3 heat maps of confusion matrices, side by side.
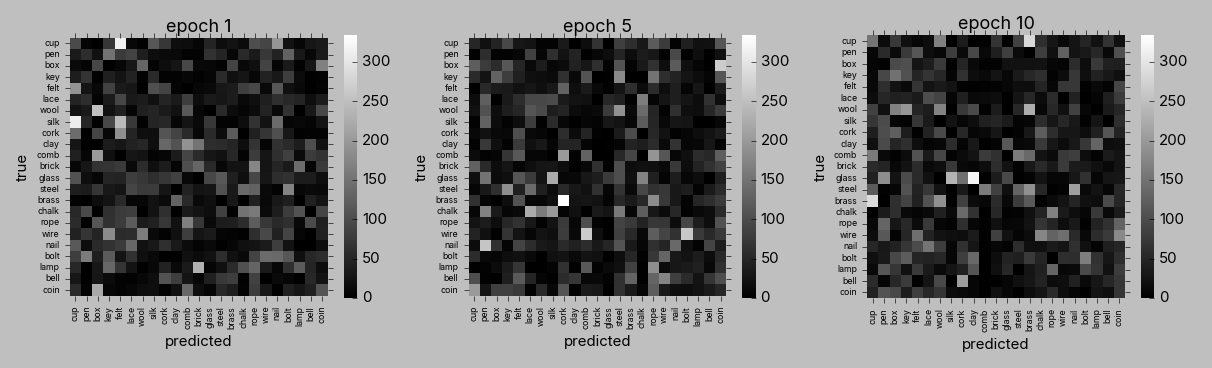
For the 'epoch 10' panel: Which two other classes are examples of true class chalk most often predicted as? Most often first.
rope, cork
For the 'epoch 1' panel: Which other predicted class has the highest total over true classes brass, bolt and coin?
box
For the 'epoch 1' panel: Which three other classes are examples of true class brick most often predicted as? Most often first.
rope, lamp, comb
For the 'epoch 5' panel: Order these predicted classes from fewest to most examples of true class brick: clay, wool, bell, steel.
clay, wool, bell, steel
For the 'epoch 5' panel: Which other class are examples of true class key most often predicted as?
steel
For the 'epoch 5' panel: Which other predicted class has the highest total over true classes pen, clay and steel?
lace
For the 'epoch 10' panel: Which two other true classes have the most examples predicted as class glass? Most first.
clay, pen
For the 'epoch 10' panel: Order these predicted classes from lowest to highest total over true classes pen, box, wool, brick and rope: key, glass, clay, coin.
glass, clay, coin, key
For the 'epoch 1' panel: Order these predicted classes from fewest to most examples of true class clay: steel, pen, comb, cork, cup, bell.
pen, cup, steel, bell, cork, comb
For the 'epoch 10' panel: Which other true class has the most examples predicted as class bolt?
lamp
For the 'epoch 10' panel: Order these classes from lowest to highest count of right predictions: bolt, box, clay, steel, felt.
clay, felt, box, steel, bolt
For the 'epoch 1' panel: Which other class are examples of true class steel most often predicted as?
bolt
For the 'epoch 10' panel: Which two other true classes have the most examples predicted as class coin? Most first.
wire, rope
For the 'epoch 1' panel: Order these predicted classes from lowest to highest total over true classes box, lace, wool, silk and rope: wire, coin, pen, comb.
pen, wire, coin, comb
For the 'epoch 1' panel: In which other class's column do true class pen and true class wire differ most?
wool
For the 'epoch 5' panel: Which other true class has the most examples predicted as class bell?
nail
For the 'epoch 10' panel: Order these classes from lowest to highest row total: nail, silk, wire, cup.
silk, nail, cup, wire
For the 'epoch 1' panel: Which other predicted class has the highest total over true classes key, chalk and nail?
lace
